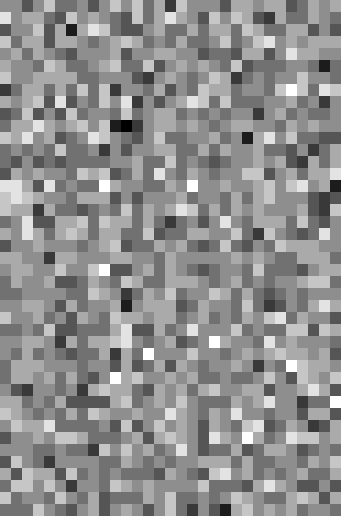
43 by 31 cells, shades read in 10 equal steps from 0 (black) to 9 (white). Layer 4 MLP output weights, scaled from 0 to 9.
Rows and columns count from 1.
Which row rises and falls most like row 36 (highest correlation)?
18
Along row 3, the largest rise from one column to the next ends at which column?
8
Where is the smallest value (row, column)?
11, 12
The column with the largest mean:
3
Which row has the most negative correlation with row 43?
19
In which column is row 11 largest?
4
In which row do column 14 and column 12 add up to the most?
30
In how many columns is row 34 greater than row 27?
9
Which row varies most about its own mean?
16
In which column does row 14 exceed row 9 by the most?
13
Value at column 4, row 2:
6
